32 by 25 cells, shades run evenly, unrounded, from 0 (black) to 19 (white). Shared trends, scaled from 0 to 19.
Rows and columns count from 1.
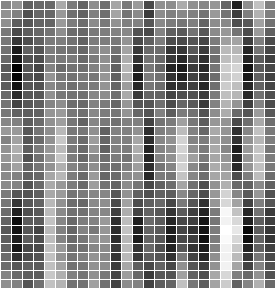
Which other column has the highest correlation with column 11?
15
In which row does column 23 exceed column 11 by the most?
32
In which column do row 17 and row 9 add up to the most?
21
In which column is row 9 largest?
22
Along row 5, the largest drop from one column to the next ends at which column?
23
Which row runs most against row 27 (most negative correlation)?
1
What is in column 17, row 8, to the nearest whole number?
2
